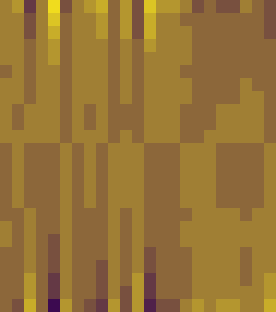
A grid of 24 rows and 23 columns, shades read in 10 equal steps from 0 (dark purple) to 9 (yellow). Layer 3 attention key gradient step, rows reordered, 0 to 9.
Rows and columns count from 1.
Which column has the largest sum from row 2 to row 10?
5
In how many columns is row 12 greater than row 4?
6
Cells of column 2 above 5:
1
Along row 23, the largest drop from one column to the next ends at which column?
13
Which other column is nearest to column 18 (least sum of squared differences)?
10
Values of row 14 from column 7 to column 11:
4 5 4 5 5
